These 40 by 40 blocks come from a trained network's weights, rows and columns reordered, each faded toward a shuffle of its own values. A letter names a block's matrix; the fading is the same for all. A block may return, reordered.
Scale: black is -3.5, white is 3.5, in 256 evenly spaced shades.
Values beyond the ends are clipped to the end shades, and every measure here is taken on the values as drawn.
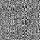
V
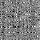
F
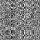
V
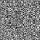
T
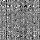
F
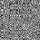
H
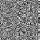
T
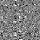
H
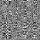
H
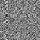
V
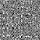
H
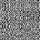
V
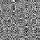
V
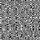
H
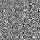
H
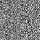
T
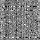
F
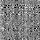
F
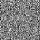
T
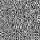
T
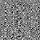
H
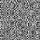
V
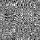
H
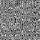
H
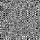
H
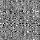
F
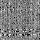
F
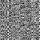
V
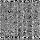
F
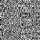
T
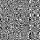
H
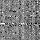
F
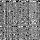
F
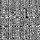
F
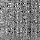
F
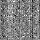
F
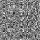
V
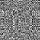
T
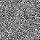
H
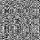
V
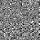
H
